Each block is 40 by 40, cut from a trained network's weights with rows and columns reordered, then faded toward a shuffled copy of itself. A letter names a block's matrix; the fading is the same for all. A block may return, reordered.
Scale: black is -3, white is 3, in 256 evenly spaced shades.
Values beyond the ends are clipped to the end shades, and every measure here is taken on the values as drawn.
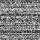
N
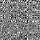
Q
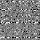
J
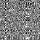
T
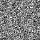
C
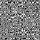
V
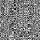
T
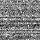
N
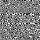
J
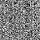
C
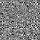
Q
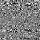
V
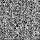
C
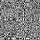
T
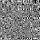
Q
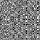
T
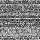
N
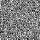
C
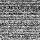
N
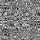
T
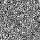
C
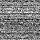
N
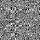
T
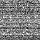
N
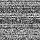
N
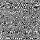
V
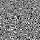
V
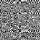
J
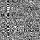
T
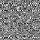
J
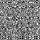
J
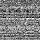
N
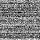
N
